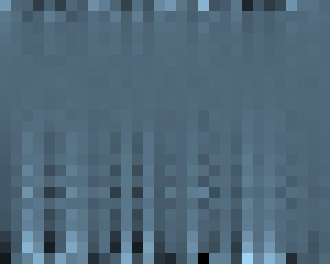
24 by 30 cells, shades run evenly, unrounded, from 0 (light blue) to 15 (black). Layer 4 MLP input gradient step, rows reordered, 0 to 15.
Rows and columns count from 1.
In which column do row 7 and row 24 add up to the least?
23
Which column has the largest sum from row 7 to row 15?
1
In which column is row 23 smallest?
3
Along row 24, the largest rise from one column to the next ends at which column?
19
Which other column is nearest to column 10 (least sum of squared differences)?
28
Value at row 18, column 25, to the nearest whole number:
7
